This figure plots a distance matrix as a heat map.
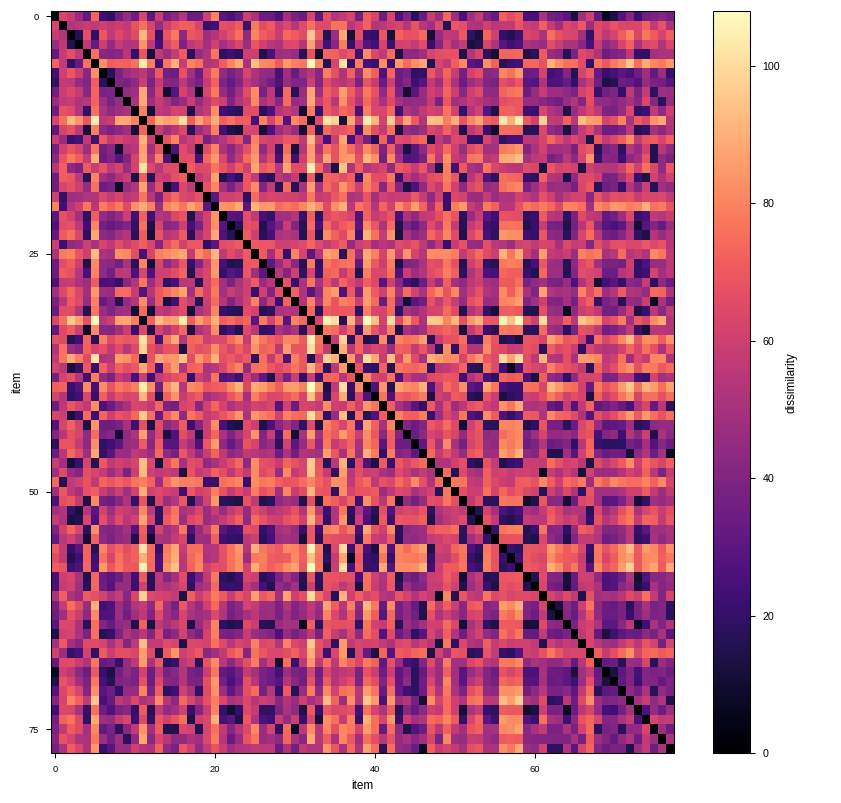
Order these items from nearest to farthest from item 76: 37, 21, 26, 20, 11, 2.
26, 21, 2, 37, 20, 11
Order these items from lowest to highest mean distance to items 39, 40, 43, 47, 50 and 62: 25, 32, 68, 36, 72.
68, 72, 25, 36, 32
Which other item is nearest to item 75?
30
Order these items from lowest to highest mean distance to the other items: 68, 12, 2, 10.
12, 10, 68, 2
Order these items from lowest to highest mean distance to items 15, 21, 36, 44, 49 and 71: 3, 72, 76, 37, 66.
72, 76, 3, 66, 37
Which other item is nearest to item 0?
69
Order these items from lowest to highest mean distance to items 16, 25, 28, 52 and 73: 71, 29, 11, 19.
71, 29, 19, 11
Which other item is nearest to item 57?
37
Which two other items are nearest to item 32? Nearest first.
11, 36
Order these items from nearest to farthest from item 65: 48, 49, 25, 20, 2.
25, 48, 2, 49, 20
